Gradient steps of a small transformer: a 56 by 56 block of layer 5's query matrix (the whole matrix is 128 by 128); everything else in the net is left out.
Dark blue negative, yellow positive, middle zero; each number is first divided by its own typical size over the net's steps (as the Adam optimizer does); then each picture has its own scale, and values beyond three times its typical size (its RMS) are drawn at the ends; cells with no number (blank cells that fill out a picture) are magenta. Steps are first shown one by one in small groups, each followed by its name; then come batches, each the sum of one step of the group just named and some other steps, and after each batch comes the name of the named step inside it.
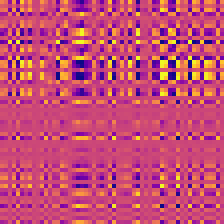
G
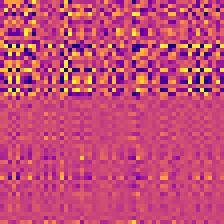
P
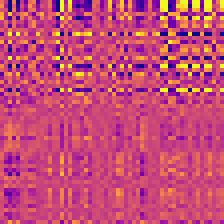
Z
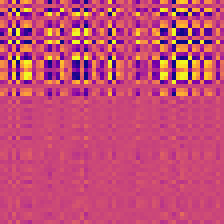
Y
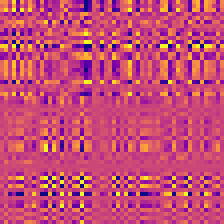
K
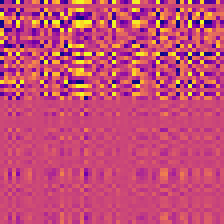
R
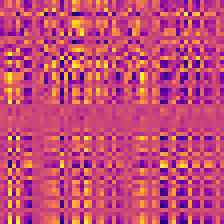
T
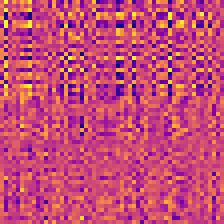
P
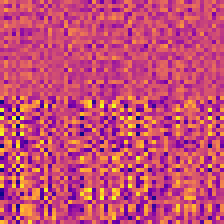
K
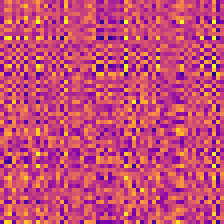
P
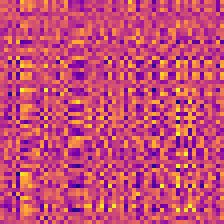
G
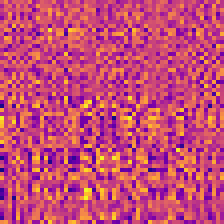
T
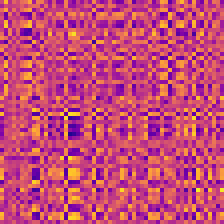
Y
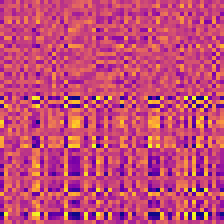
R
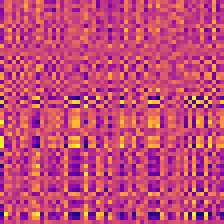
Y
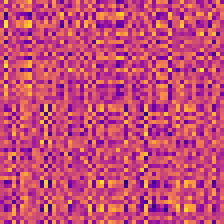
R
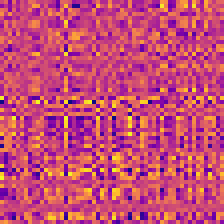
Z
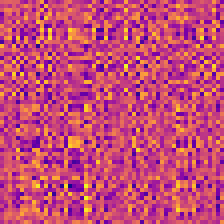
K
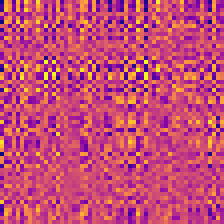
R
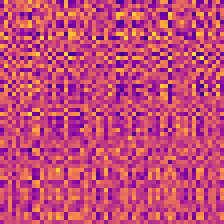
P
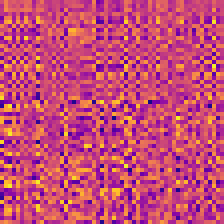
K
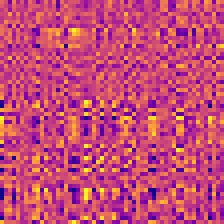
Z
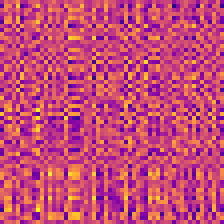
P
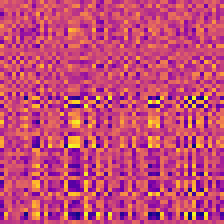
G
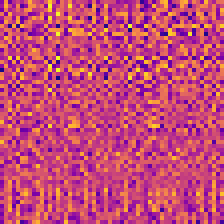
Z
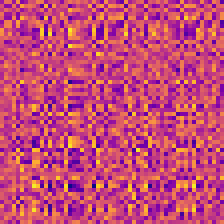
R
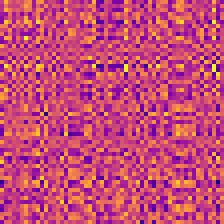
K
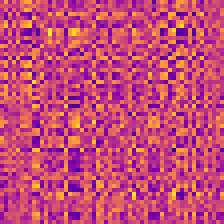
Y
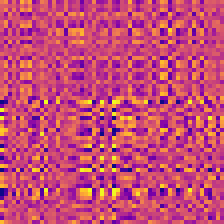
G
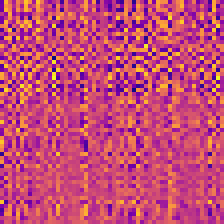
T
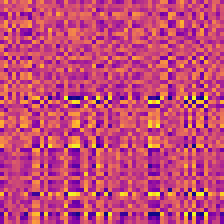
Y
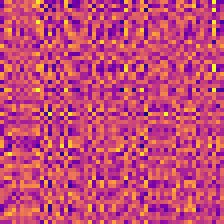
G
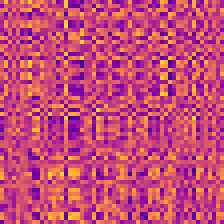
G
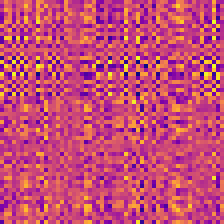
G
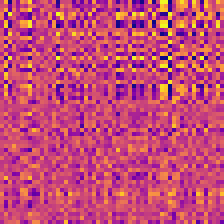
Z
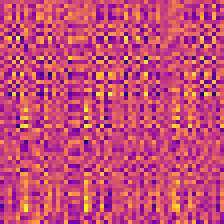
P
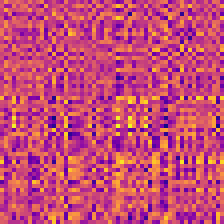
P
